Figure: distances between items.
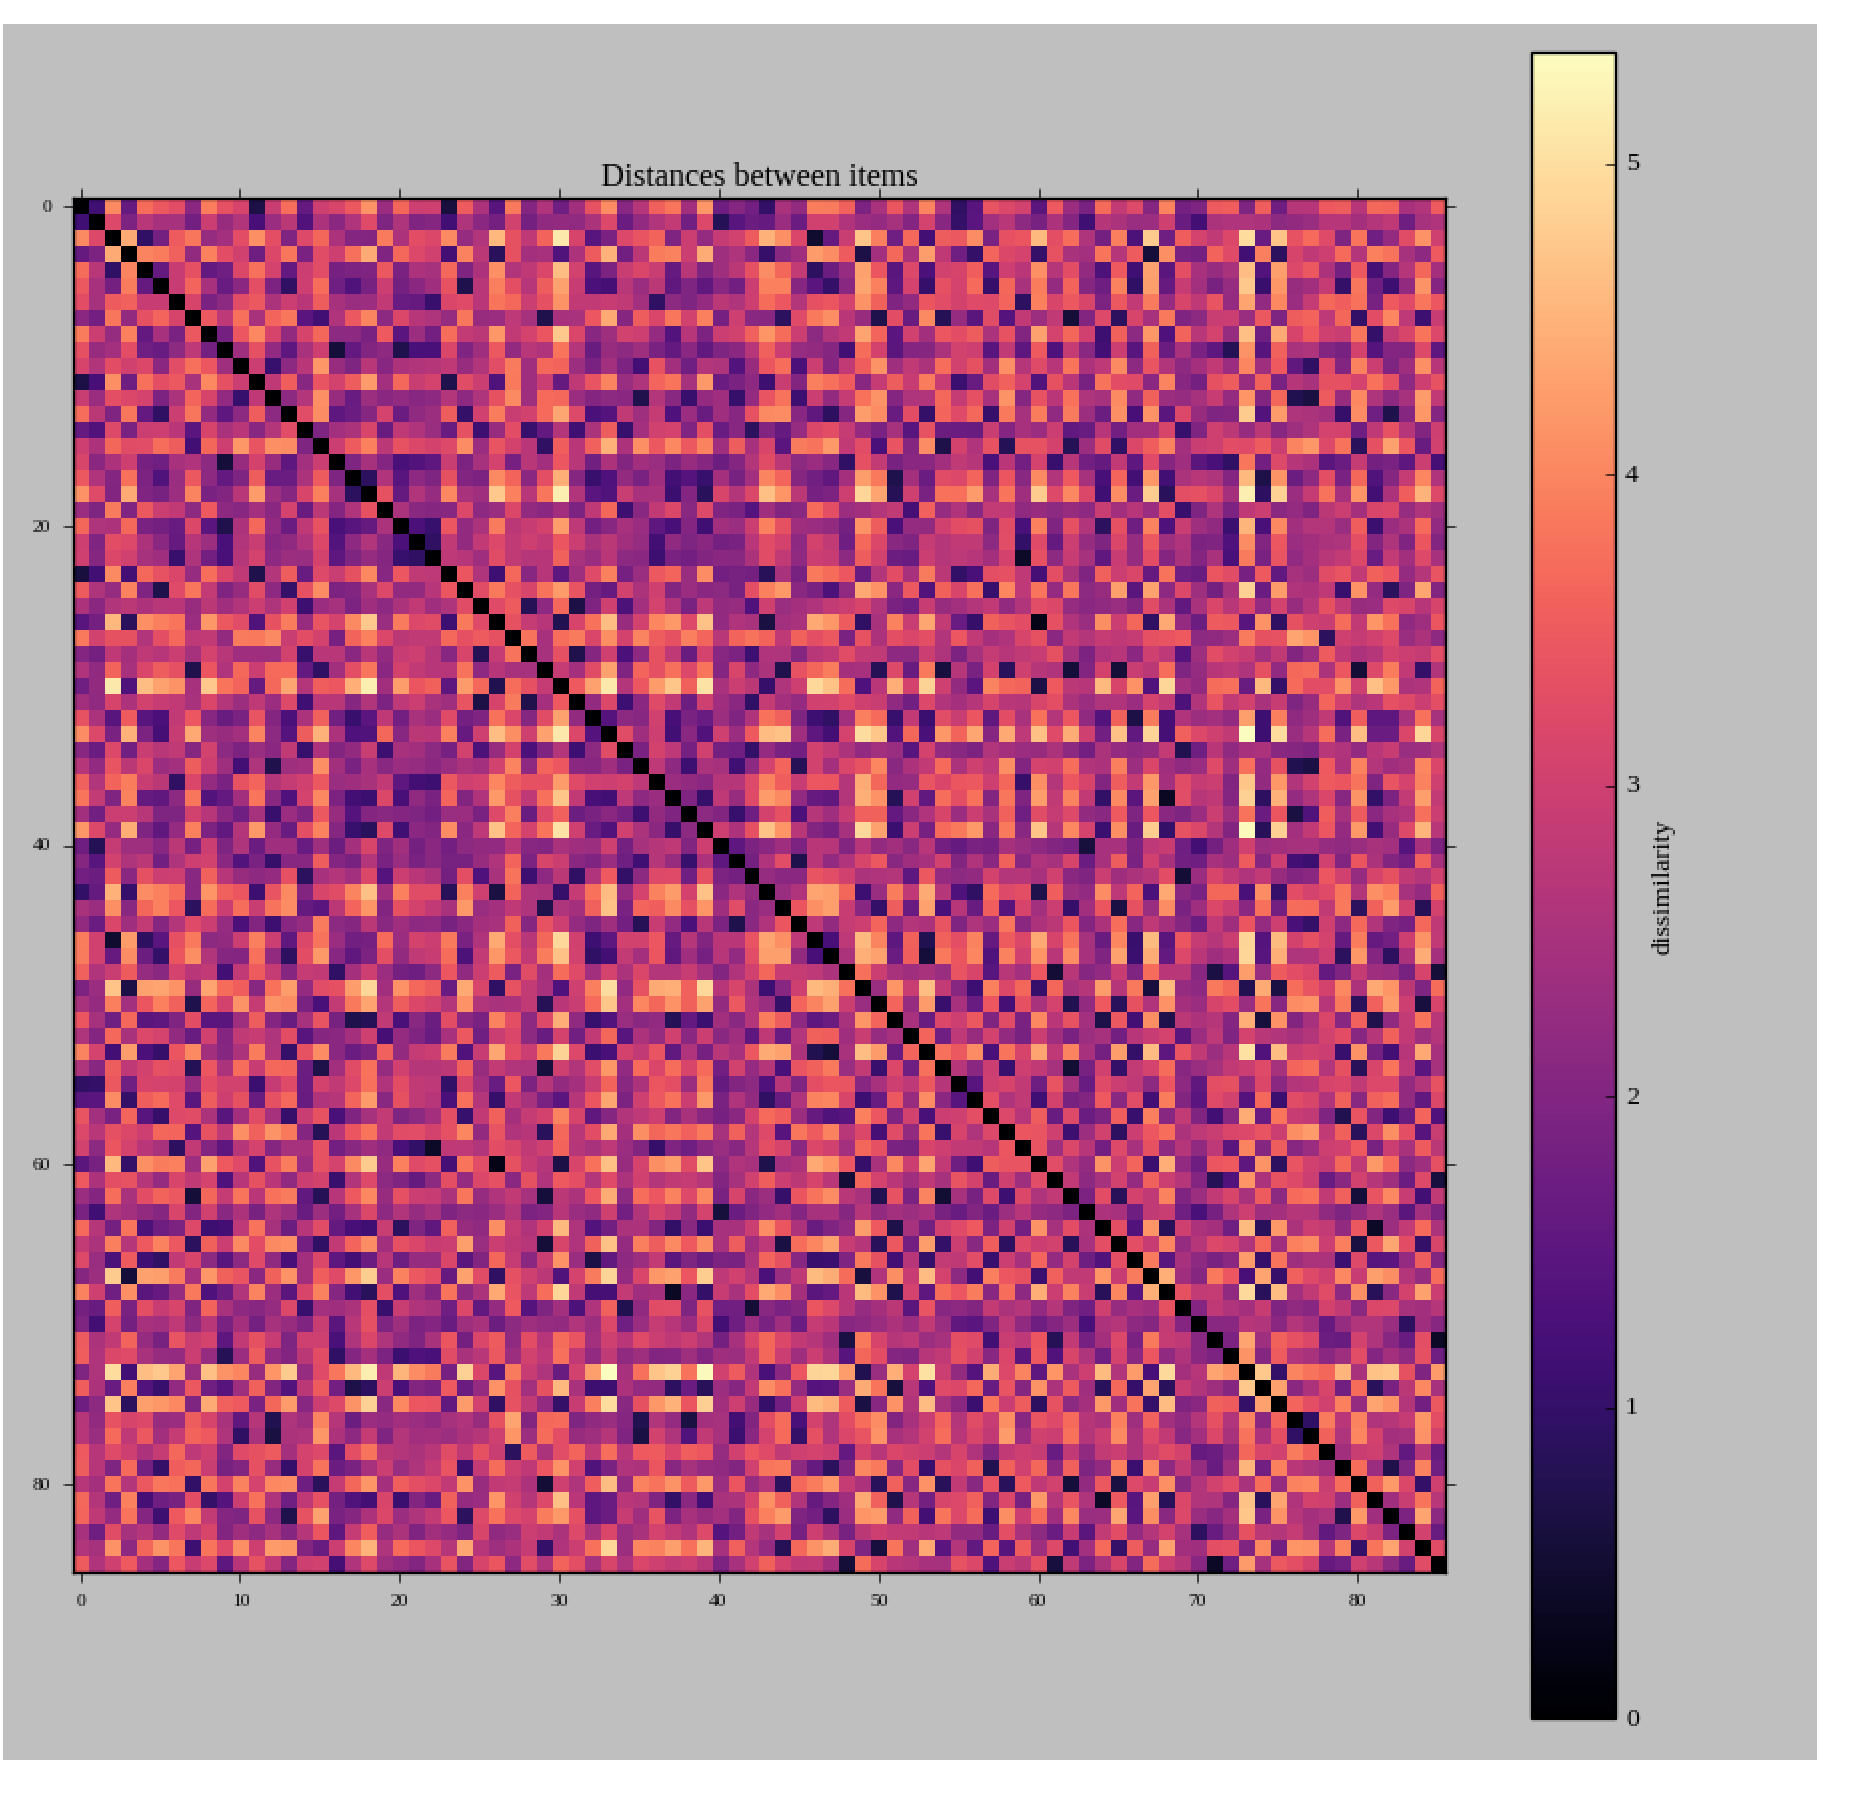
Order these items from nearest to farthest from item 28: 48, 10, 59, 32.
32, 10, 59, 48
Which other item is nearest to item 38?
76
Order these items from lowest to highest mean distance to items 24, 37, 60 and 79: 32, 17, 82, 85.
82, 32, 17, 85
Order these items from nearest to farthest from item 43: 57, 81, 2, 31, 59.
31, 59, 57, 81, 2
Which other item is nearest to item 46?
2
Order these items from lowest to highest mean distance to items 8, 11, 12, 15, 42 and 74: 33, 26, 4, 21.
21, 4, 33, 26
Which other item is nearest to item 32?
66
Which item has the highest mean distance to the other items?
73
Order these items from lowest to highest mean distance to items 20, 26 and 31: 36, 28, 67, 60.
28, 60, 67, 36
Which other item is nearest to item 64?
81
